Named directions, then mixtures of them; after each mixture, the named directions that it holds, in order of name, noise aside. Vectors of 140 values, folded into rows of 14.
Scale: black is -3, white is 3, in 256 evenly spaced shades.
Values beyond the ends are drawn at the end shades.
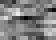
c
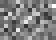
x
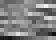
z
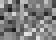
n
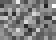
n, x.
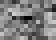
c, x.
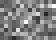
x, z.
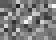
x.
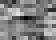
c.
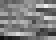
z.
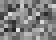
n, x.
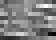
z.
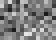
n.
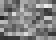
n, z.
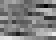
z.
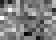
c, n.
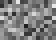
n, x.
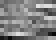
z.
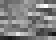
z.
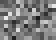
c, x.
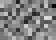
n, x.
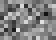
n, x.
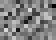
x.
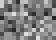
n.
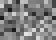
n.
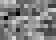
c, x.
